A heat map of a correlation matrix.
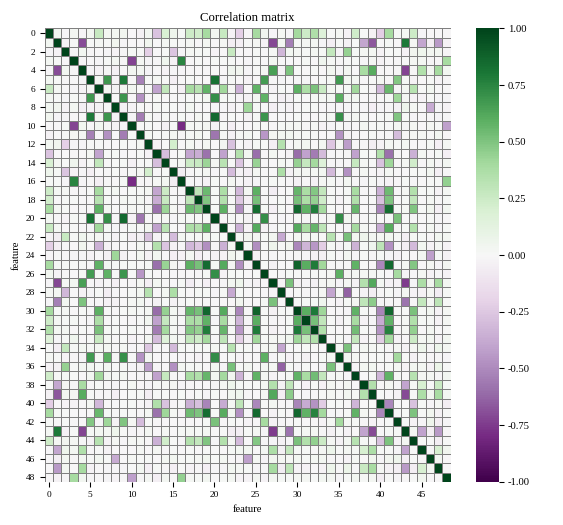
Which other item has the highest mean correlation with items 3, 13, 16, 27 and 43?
48
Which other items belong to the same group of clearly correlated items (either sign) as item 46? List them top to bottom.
8, 24
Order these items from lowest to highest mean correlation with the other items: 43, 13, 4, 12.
13, 43, 12, 4
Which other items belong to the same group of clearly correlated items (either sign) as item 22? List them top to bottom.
2, 12, 15, 28, 34, 36
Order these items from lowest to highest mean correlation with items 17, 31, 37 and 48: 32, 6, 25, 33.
33, 6, 32, 25
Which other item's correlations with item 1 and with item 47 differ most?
43
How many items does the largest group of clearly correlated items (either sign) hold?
18
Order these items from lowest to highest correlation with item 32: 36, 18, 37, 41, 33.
36, 33, 18, 37, 41
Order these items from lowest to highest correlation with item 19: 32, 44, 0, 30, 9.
9, 0, 44, 32, 30
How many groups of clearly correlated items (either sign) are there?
6
